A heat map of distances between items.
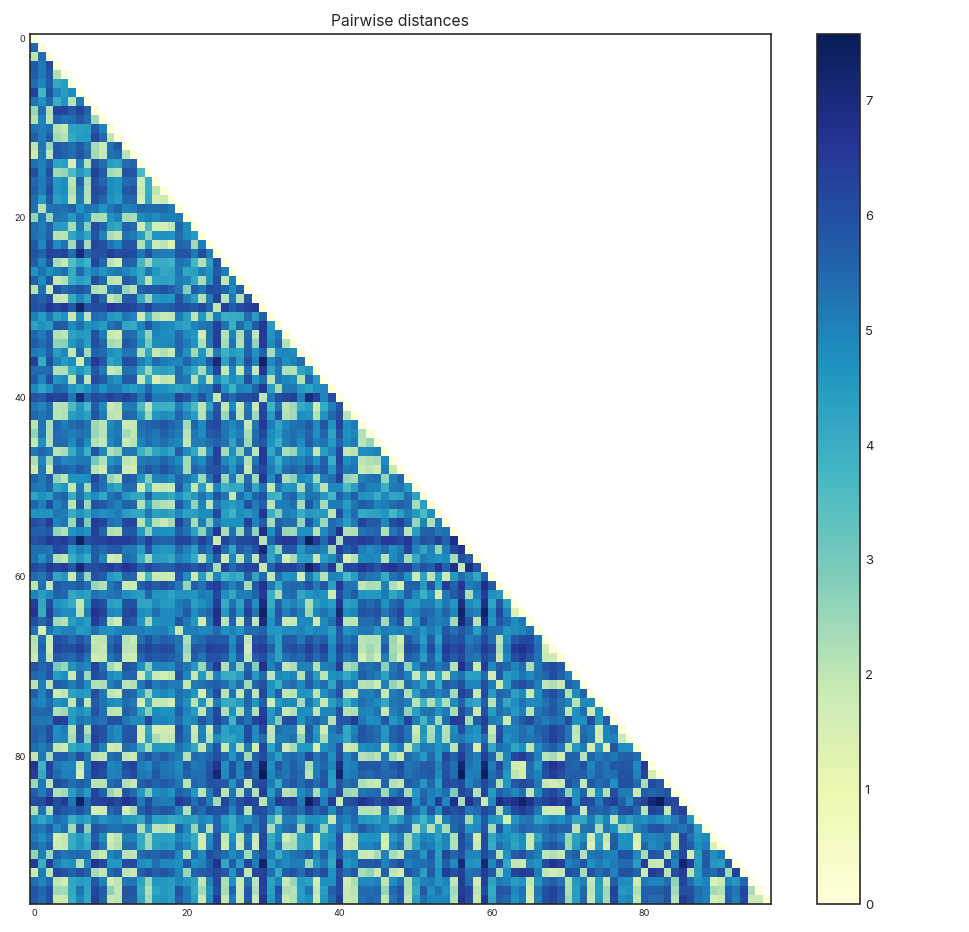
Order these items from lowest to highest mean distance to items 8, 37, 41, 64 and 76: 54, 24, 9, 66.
9, 66, 54, 24
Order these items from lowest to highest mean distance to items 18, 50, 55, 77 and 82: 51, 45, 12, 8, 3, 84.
3, 84, 51, 45, 12, 8
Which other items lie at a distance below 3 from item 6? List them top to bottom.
36, 63, 64, 81, 82, 92
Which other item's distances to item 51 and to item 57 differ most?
26
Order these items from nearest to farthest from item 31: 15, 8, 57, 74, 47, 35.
74, 35, 15, 57, 47, 8
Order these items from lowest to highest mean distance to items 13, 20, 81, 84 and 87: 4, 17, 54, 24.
4, 17, 54, 24
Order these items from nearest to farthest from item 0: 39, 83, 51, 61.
61, 83, 51, 39
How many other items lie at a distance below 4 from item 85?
5
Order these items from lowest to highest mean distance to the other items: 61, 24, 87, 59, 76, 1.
87, 61, 1, 76, 24, 59
